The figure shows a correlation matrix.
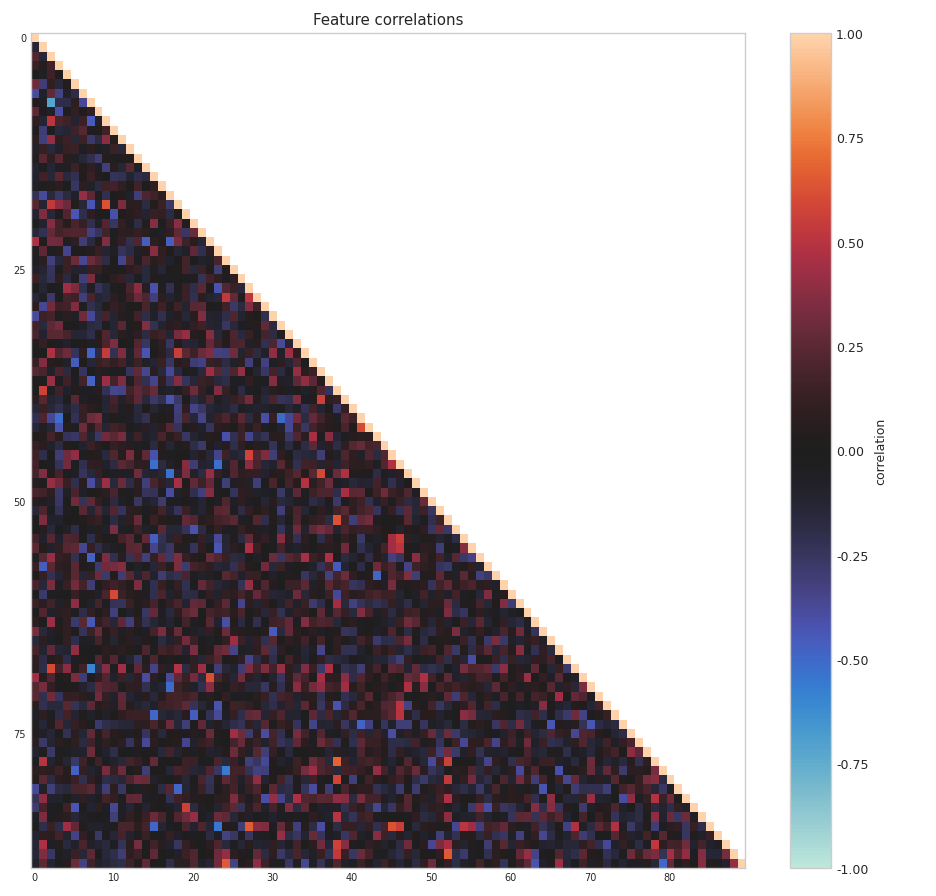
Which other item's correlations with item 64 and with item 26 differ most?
61
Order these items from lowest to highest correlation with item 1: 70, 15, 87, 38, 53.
53, 15, 70, 87, 38
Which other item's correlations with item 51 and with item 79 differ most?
24
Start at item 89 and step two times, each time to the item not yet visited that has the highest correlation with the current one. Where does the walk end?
28
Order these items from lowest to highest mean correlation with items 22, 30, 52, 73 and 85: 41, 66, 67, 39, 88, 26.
67, 26, 66, 41, 88, 39
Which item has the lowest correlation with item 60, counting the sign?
38
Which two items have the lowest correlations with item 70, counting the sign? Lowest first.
17, 74
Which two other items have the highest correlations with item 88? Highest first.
52, 38
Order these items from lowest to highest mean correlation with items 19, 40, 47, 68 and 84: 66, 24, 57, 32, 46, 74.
74, 57, 66, 24, 32, 46
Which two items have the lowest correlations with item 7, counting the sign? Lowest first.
2, 68
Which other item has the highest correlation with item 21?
68
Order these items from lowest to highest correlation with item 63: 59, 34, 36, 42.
42, 59, 36, 34
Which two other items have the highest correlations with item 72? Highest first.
46, 64
